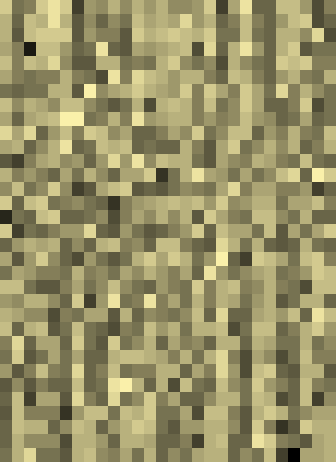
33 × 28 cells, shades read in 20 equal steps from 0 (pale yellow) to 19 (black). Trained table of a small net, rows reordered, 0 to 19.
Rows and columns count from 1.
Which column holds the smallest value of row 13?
27
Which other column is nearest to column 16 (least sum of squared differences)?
12
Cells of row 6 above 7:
14
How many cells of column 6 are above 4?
27
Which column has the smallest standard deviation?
16
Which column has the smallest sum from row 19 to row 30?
19
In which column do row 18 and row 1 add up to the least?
5
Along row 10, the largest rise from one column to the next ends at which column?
4
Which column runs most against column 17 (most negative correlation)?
22
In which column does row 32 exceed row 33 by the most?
17
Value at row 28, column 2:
8
